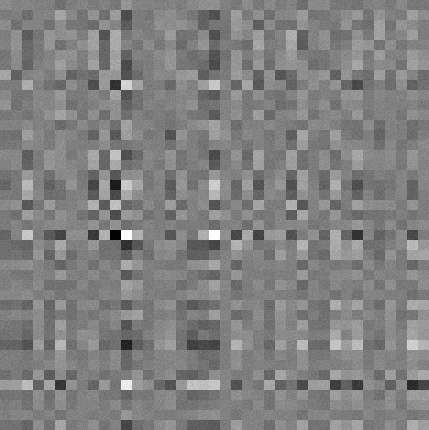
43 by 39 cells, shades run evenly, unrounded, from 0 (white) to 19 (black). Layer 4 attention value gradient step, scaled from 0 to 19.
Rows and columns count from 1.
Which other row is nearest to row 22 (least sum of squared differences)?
14
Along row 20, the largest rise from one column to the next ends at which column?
11
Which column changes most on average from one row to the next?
12
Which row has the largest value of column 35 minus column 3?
24
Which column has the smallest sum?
31
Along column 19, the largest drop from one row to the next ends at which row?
39
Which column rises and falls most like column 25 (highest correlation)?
29
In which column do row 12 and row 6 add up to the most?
20
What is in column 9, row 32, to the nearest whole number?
10
